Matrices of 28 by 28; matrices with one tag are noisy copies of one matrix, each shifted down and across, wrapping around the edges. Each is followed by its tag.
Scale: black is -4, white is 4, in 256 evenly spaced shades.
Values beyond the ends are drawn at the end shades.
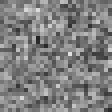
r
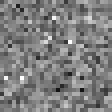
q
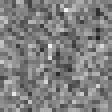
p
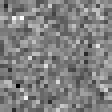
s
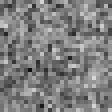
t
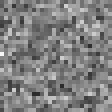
r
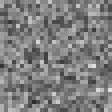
r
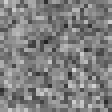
t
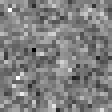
t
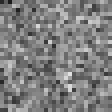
s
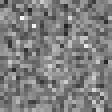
p
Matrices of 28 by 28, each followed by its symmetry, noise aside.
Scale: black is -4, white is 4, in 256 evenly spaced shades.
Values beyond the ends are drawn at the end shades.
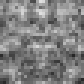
mirrored left to right.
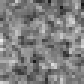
antisymmetric.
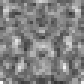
mirrored left to right.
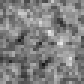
symmetric across the other diagonal.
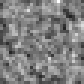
symmetric across the other diagonal.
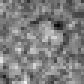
symmetric across the other diagonal.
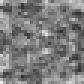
mirrored top to bottom.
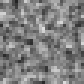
antisymmetric.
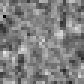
same after a half turn.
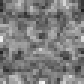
mirrored left to right.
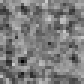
symmetric across the other diagonal.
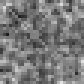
symmetric.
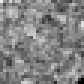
symmetric.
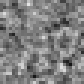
antisymmetric.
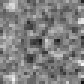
mirrored top to bottom.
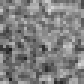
antisymmetric.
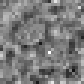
symmetric.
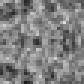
mirrored top to bottom.
